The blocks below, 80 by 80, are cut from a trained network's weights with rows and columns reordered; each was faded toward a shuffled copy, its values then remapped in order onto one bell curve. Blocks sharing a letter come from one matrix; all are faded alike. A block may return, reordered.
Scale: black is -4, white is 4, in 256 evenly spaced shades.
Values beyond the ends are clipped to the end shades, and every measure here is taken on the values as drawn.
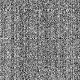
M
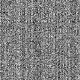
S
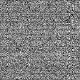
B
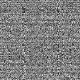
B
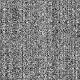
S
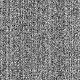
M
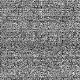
B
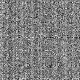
M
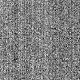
S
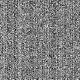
M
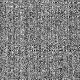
M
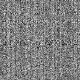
M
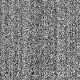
M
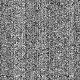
S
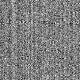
M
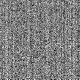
S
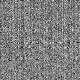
M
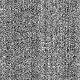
M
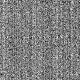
S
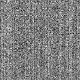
M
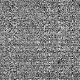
B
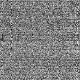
B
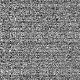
B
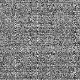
B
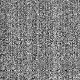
M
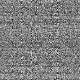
B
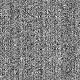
S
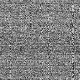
B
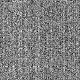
M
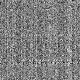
S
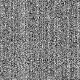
M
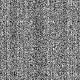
S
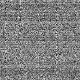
B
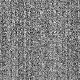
S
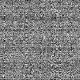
B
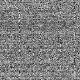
B
